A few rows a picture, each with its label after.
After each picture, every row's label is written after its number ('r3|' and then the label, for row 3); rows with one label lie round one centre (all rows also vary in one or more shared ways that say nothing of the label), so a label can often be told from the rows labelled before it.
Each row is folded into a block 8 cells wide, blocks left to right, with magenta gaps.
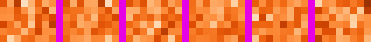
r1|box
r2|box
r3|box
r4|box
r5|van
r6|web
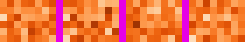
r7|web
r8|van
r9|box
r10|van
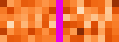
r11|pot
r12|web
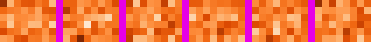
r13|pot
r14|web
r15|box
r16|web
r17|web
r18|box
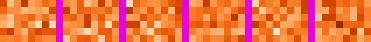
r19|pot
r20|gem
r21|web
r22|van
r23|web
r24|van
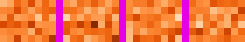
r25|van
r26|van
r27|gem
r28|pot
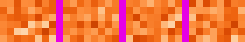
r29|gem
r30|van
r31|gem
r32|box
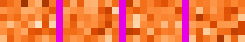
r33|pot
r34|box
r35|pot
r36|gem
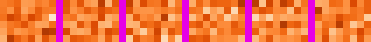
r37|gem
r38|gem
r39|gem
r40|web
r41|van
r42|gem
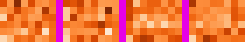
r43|van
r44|van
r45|pot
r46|pot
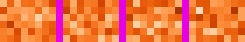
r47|web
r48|gem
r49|pot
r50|gem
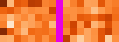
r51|pot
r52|box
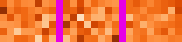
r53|gem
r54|van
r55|web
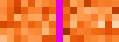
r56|van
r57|pot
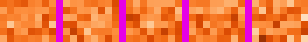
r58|pot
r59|web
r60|box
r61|box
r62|gem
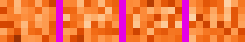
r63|web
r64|web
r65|pot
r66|van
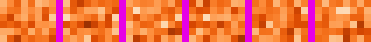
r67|van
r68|van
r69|gem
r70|van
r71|box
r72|box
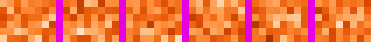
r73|gem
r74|gem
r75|gem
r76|box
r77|web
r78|web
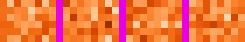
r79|box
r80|box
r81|pot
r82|van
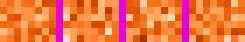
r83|web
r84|van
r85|web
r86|gem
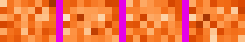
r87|web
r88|web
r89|web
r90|web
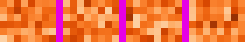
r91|van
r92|web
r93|pot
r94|van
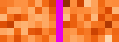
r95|web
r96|box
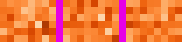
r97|box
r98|van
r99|van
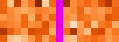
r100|box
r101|pot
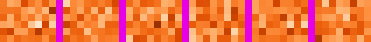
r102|pot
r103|web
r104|van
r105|van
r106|pot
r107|box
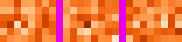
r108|box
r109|gem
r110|pot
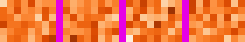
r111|van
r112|gem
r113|van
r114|gem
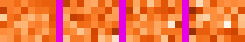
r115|web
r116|gem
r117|gem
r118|pot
